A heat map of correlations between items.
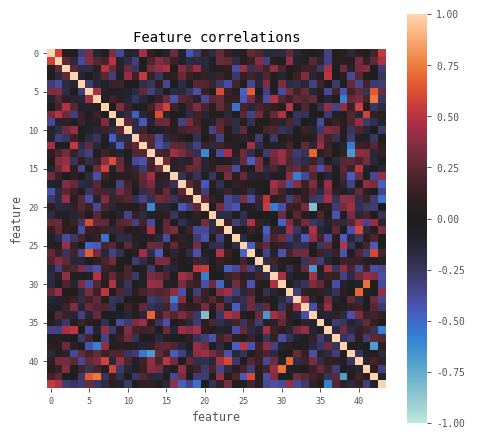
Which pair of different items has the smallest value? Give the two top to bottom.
20, 34
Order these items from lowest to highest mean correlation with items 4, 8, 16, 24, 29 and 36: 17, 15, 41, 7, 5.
5, 15, 7, 17, 41
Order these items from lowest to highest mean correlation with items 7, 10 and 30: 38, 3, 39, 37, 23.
37, 39, 23, 38, 3
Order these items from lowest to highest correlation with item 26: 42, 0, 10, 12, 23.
10, 23, 0, 12, 42
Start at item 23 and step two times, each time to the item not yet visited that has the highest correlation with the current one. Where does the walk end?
31
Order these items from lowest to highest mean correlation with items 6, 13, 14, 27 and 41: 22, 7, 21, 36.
22, 36, 21, 7
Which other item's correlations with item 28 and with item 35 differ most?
19
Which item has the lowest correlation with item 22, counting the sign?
30
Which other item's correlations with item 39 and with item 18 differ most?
13
